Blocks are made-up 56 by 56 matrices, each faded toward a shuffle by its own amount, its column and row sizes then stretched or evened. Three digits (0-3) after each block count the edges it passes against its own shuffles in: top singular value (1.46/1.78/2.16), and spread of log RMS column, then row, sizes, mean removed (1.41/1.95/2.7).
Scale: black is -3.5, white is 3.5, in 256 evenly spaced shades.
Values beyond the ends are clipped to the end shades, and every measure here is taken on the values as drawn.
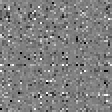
0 2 2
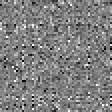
2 2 1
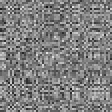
3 1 2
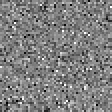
0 0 0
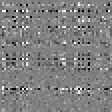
3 2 3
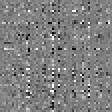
1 3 2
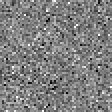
1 0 0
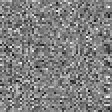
2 1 0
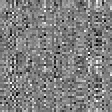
3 2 0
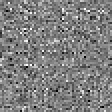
2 1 2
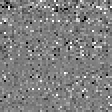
0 1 2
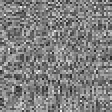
3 1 0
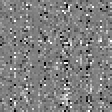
0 3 1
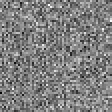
2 0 0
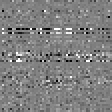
3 1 3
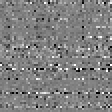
2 1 3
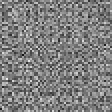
3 2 0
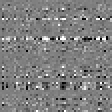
3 2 3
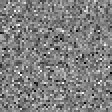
1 0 1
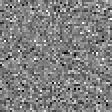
1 0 1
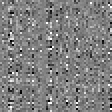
2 3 0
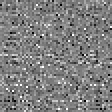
2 0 1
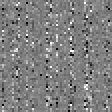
0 3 0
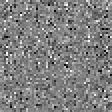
0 2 1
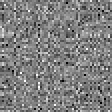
3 2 0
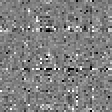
2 2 2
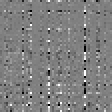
3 3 2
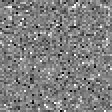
1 0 0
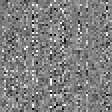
1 3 0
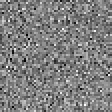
2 0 0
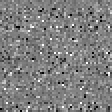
0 0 2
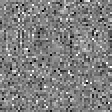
2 0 0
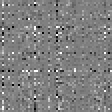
2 3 2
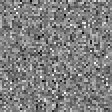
0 1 0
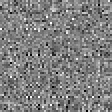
2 1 1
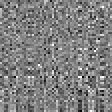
3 2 2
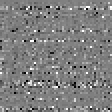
1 1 3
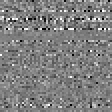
1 0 3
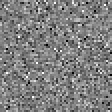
1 0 0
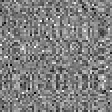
3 0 0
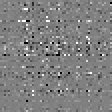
1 2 3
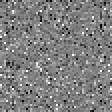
0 2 0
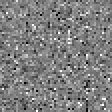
1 1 1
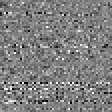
2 0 3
